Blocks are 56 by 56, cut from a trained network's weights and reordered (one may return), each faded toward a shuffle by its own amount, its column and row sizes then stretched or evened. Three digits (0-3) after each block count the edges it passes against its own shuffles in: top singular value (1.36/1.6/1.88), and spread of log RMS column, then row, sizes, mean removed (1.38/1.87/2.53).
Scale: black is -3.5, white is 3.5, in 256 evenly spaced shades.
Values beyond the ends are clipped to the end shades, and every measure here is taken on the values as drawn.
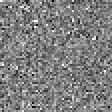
0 1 1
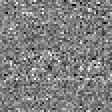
0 1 2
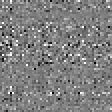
1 1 3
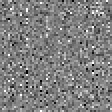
0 2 0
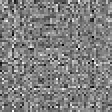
3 2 2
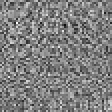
3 0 1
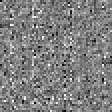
1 2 1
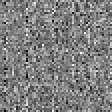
2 2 0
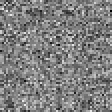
3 0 2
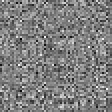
3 2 1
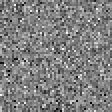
1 0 1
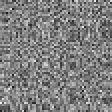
3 0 0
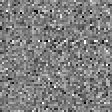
0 1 2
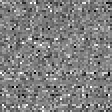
1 0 3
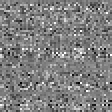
1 0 3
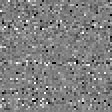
0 1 3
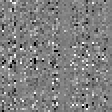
0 3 1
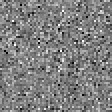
0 1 1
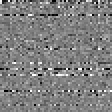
1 0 3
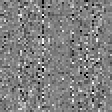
1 3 0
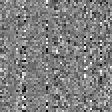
2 3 0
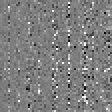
1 3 0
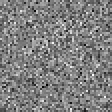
0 1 0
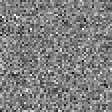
3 0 1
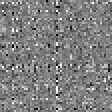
2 2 2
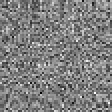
3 0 0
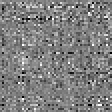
2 2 3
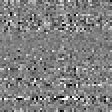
2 1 3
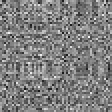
3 1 1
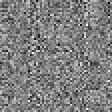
3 2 1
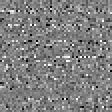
0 0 3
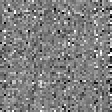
1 3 2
